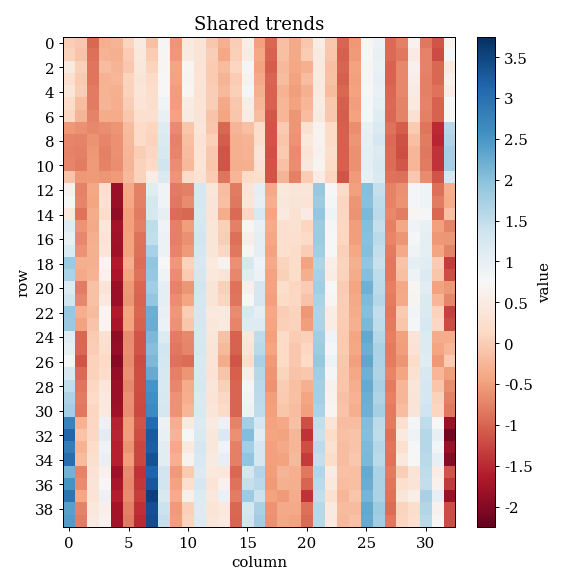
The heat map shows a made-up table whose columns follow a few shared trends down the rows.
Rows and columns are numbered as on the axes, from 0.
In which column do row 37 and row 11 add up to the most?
7
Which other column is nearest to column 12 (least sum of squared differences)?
22
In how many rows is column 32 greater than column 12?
12
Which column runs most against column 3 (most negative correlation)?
32
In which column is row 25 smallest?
4
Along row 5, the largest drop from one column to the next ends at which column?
27
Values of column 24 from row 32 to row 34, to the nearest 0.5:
0 0 0
